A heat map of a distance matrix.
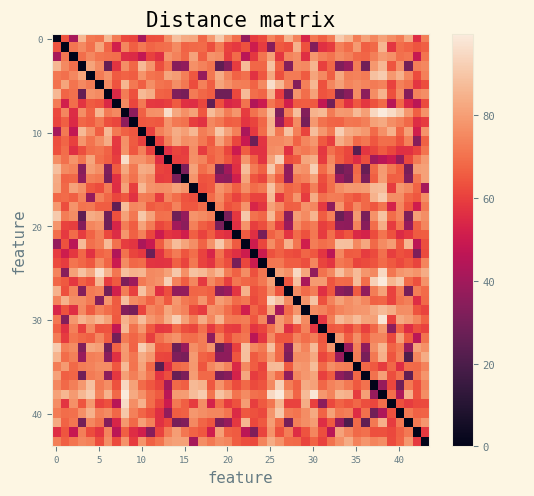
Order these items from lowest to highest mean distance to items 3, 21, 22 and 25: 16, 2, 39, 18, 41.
41, 2, 39, 18, 16
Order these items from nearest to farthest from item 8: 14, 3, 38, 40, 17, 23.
17, 23, 3, 14, 40, 38
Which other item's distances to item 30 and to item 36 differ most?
14
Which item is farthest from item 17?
38
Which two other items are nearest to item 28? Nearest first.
5, 42
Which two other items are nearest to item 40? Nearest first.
37, 13
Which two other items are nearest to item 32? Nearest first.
7, 18
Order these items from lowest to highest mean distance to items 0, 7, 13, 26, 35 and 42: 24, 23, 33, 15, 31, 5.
23, 24, 31, 15, 5, 33
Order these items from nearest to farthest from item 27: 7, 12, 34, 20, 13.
34, 20, 7, 12, 13
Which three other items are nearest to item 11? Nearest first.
23, 42, 22
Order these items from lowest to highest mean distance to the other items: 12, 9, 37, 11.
12, 9, 11, 37
